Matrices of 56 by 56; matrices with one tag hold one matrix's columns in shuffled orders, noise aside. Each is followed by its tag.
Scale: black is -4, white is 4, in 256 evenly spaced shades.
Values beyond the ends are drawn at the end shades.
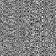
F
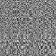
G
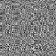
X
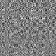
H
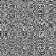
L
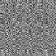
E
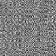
F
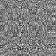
X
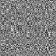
X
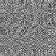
E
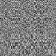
G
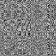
L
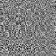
X
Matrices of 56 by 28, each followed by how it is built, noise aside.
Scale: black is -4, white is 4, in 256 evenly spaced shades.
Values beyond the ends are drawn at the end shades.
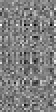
low rank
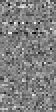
uneven rows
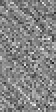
Toeplitz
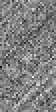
Hankel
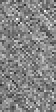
Toeplitz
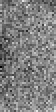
smooth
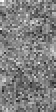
smooth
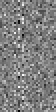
uneven columns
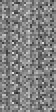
repeating rows
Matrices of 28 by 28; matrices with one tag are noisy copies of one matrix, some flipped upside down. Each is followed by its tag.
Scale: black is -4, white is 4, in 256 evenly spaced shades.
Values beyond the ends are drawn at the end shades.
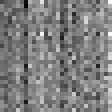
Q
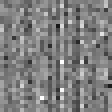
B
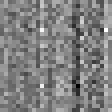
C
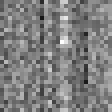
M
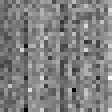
Q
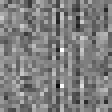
B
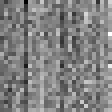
Q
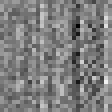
C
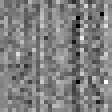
C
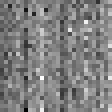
Q
